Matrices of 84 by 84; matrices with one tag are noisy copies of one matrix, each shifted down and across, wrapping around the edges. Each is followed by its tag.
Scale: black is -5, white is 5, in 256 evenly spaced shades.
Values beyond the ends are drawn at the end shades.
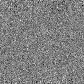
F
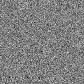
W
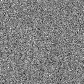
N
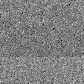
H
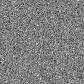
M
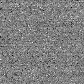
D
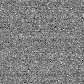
D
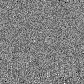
F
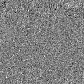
F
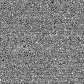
D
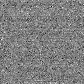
D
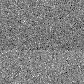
H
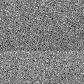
H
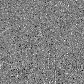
F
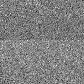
H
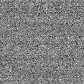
D
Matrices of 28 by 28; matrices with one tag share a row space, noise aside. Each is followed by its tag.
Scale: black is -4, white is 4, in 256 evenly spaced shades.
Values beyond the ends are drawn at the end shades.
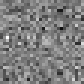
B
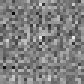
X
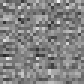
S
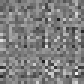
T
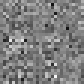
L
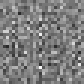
X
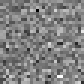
B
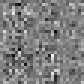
L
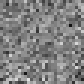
B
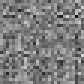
B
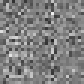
L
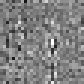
L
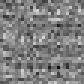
S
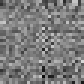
T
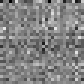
T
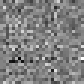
L
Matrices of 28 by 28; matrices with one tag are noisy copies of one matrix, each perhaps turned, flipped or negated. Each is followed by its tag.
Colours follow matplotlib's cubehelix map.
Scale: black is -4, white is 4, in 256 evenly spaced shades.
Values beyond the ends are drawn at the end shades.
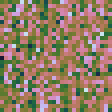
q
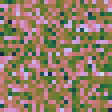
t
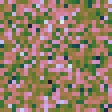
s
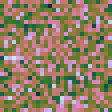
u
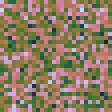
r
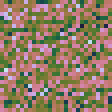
r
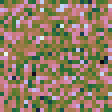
u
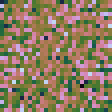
t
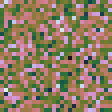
s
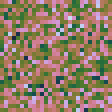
r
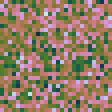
s
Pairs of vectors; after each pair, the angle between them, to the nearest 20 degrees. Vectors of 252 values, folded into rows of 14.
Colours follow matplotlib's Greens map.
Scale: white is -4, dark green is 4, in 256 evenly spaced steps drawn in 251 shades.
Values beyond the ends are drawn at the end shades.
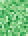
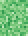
20 degrees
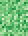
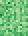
120 degrees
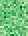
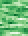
80 degrees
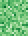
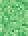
60 degrees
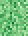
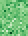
80 degrees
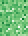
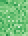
60 degrees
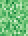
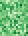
140 degrees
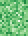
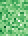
60 degrees
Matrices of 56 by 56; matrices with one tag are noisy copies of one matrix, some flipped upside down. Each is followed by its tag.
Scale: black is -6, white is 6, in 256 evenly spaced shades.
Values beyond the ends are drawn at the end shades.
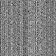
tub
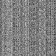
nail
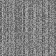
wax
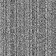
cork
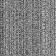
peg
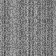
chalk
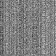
peg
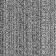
peg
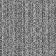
wax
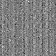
wax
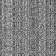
nail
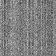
chalk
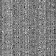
nail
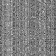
nail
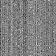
tub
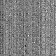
peg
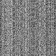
nail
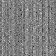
wax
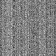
nail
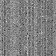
chalk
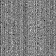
tub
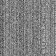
peg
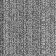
peg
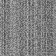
chalk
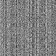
cork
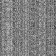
nail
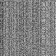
peg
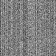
tub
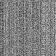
peg
